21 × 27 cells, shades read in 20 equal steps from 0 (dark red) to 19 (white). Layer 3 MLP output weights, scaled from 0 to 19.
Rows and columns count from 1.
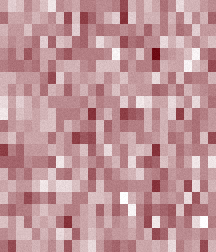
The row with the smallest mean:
18
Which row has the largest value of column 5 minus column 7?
7
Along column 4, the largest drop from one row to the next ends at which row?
17
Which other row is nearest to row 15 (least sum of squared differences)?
8
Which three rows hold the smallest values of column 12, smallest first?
10, 12, 15
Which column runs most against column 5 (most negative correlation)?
24
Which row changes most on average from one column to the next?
2
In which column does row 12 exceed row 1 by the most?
16
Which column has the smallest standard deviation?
5
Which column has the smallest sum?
20
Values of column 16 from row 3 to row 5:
10 5 11
